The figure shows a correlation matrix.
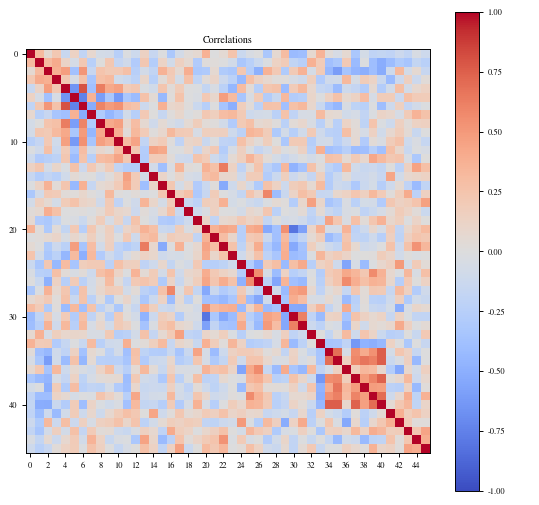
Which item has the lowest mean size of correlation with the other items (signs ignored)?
18
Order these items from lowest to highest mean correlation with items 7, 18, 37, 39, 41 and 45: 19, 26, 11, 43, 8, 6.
6, 11, 8, 19, 26, 43
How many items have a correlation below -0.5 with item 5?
4
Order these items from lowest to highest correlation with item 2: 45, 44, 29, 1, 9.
29, 45, 44, 9, 1
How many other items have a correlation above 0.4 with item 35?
5
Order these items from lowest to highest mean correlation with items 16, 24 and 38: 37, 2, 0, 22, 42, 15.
0, 22, 2, 15, 42, 37
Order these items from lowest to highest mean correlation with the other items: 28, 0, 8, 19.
28, 0, 19, 8
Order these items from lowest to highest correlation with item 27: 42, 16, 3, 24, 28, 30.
28, 3, 24, 42, 30, 16
